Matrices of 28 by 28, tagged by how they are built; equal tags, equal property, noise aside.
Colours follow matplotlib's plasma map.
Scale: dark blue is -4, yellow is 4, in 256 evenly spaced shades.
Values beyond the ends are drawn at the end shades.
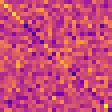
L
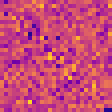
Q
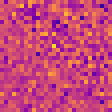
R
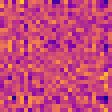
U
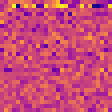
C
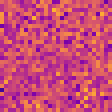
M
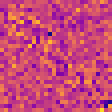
Q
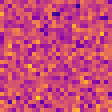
M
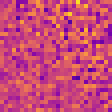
R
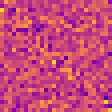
Q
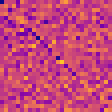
L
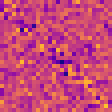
Q
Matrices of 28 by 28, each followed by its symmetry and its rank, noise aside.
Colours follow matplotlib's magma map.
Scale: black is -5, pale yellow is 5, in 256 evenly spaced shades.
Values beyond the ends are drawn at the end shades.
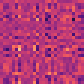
no symmetry, rank three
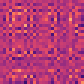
symmetric, rank three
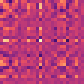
symmetric, rank two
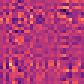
antisymmetric, rank four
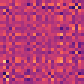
no symmetry, rank three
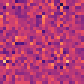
antisymmetric, rank four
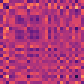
symmetric, rank two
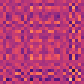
no symmetry, rank two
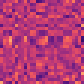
no symmetry, rank three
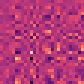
no symmetry, rank three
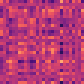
no symmetry, rank two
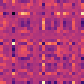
no symmetry, rank two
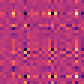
no symmetry, rank two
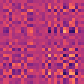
no symmetry, rank two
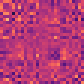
symmetric, rank four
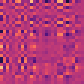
antisymmetric, rank two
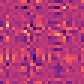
antisymmetric, rank four
